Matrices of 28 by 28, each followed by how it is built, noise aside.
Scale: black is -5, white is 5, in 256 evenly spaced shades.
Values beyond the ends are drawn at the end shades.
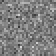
noise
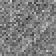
Hankel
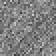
Hankel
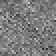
Toeplitz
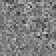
upper triangular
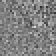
upper triangular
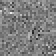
block diagonal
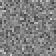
noise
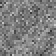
Hankel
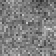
smooth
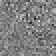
upper triangular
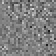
upper triangular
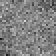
smooth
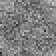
smooth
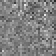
upper triangular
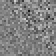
upper triangular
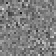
block diagonal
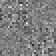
block diagonal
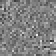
block diagonal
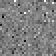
sparse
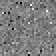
sparse
